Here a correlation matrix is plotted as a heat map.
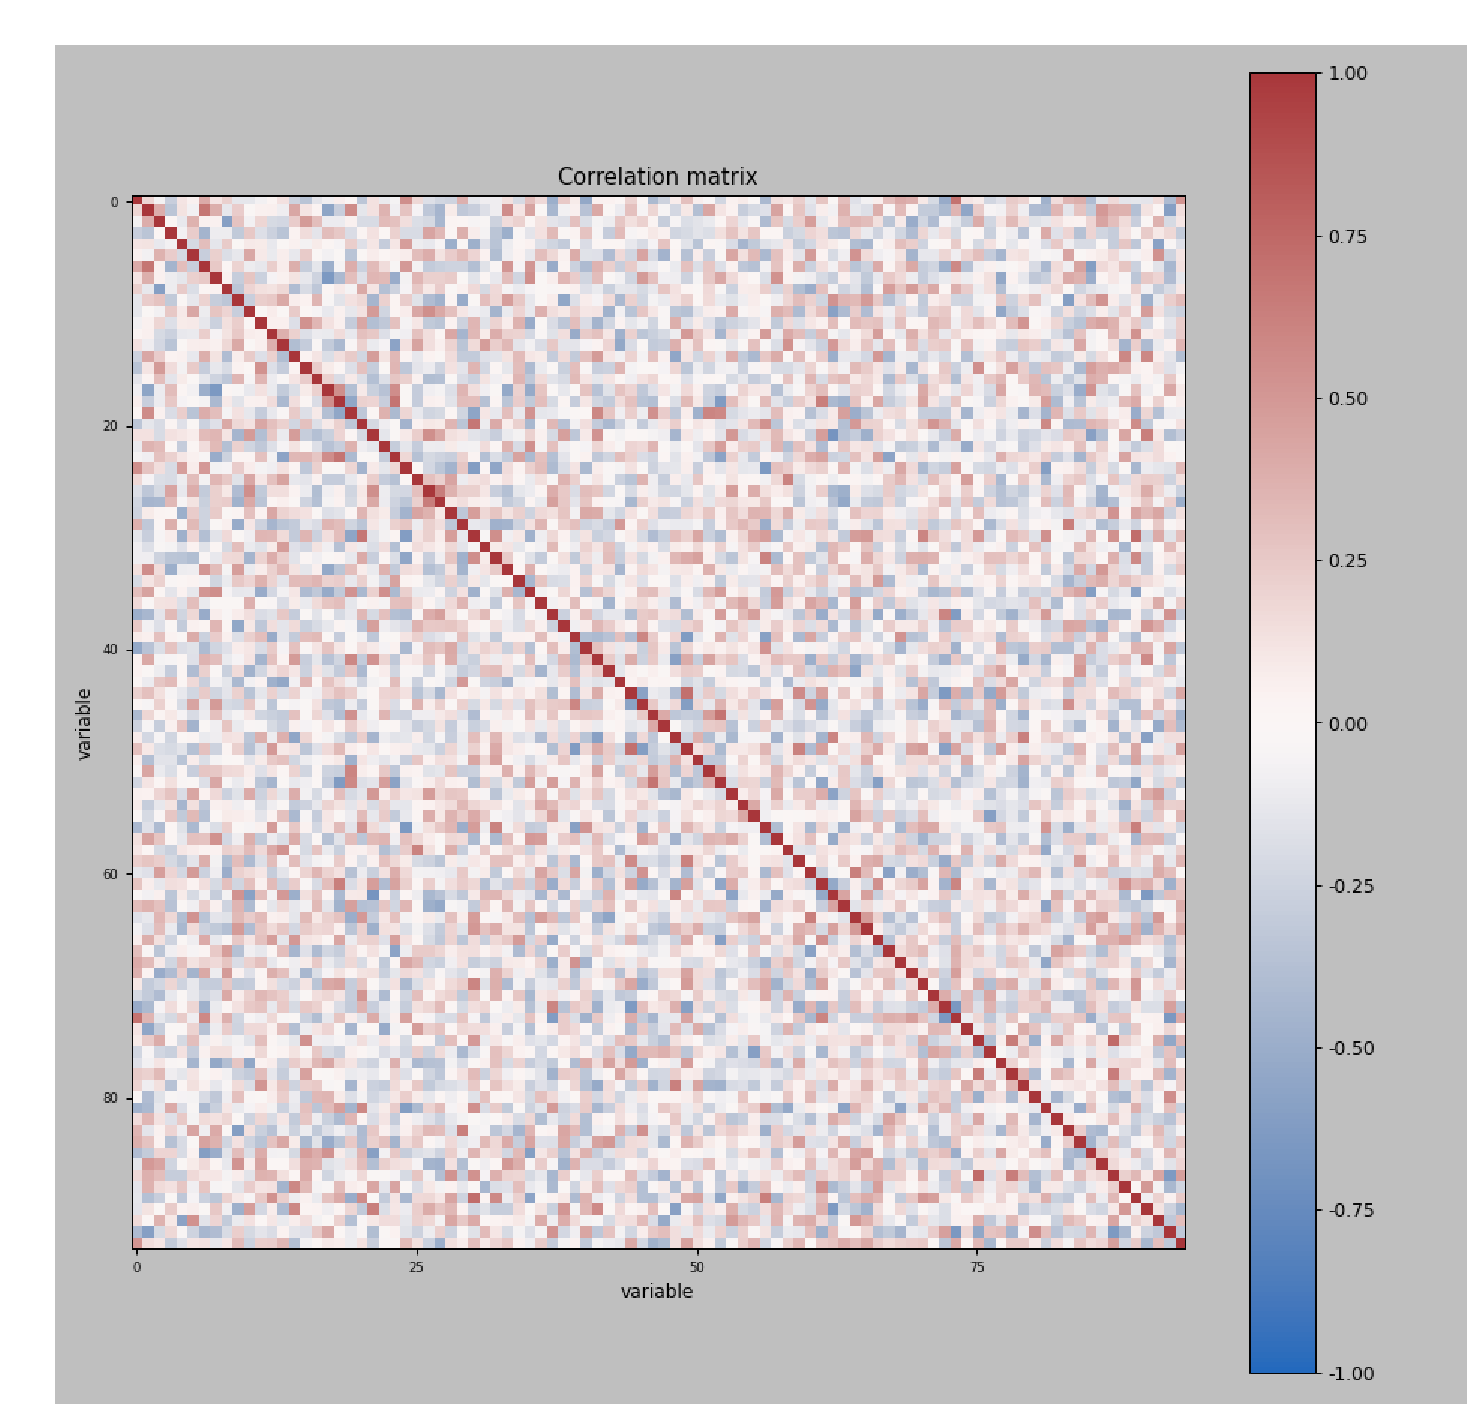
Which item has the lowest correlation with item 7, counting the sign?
17
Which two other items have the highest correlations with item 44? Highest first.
49, 59
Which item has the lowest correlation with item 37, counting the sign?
73
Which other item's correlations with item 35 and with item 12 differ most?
89
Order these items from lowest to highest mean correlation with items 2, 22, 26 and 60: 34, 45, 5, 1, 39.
34, 1, 39, 45, 5
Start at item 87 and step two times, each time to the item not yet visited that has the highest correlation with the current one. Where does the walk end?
78
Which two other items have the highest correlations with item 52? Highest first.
46, 19
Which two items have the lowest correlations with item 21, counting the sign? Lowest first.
62, 85
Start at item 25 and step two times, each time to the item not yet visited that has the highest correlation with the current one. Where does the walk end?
13
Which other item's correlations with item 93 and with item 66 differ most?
14
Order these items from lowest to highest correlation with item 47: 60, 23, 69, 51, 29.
60, 29, 23, 69, 51
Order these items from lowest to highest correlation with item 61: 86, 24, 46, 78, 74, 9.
46, 9, 86, 74, 78, 24
